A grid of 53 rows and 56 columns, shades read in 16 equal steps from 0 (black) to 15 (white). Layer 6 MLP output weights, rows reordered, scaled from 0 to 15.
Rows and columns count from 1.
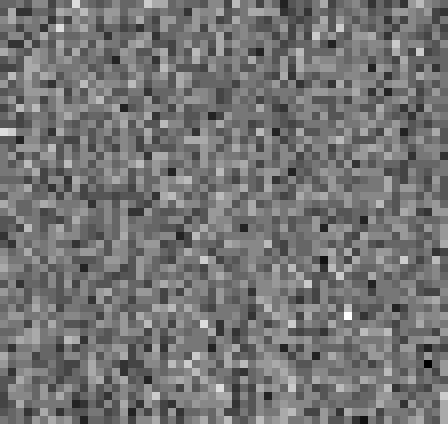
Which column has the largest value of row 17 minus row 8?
1
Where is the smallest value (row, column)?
46, 54
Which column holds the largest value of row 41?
26
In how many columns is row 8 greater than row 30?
22
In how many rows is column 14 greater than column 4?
19
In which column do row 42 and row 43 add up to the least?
30
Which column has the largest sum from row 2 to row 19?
8
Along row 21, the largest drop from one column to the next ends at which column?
45
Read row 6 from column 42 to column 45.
2 6 7 8
